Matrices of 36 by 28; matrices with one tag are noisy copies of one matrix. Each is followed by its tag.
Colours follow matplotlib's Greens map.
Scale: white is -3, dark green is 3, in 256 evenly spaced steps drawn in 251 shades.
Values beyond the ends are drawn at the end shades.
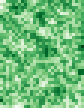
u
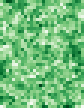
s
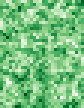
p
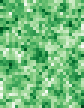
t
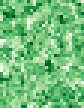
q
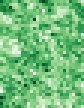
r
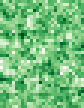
q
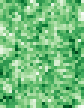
s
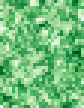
s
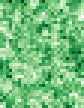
s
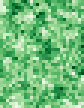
u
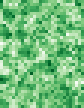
q
